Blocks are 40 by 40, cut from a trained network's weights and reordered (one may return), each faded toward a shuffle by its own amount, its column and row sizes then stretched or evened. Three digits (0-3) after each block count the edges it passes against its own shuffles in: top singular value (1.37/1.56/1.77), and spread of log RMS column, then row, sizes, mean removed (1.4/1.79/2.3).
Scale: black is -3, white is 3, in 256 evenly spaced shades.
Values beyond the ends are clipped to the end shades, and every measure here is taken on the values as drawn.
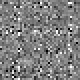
1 3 2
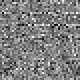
1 0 2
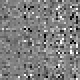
0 3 2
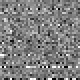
1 0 3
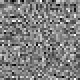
2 0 2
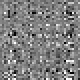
3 3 3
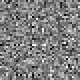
2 1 1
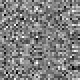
2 2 1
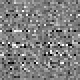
0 0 3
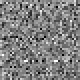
1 0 1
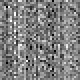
3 1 1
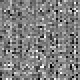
1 2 2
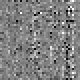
0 3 1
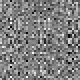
3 3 1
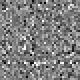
2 2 1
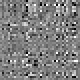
3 3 3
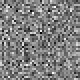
3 1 2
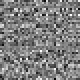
3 1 3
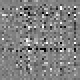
1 3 3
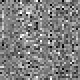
1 3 0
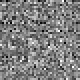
2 0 2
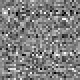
2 1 1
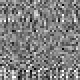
3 1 2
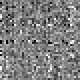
2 2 2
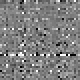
3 1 3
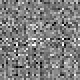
3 1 3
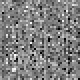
0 2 0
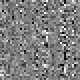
0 3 1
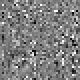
0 3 2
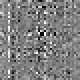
2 3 2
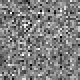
0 2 0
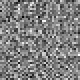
3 1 1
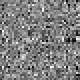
2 2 1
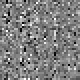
0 3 0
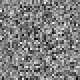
2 1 0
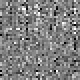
1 3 2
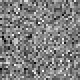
1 0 0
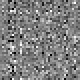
0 3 1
